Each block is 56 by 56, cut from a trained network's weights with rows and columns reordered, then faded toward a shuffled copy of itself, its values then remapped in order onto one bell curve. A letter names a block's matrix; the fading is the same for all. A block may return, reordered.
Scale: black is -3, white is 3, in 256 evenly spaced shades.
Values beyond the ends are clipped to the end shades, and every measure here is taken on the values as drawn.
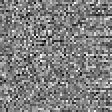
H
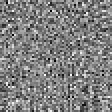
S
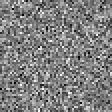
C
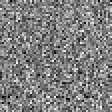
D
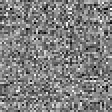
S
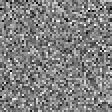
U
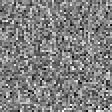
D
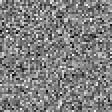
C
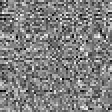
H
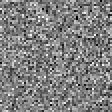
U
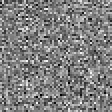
S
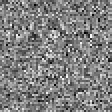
D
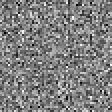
D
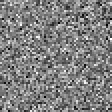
U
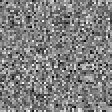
H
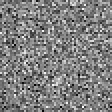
U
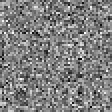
S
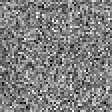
C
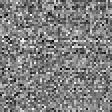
H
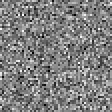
U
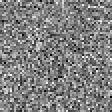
C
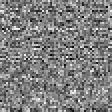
H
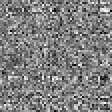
H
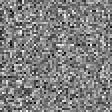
S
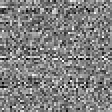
H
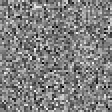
D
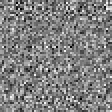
H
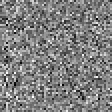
U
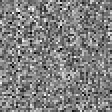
U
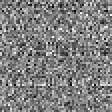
H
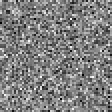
D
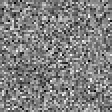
U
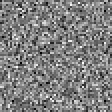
C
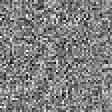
S
